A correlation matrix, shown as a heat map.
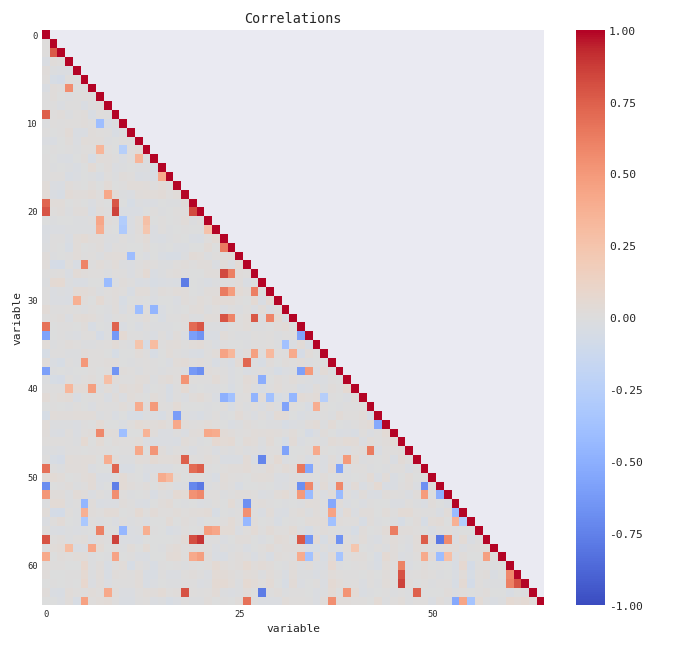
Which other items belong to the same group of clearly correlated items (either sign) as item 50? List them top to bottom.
15, 16
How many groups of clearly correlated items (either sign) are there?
13
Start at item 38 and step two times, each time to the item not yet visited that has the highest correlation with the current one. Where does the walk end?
34
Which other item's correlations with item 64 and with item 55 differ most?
26
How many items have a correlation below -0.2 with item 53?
5
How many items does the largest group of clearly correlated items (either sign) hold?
12
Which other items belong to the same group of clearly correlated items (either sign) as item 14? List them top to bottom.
12, 31, 35, 42, 47
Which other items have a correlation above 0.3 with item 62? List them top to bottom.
46, 60, 61
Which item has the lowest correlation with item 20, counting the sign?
51
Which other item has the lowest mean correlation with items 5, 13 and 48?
28
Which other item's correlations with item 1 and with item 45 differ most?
2
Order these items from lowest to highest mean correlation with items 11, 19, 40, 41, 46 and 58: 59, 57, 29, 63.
29, 63, 59, 57
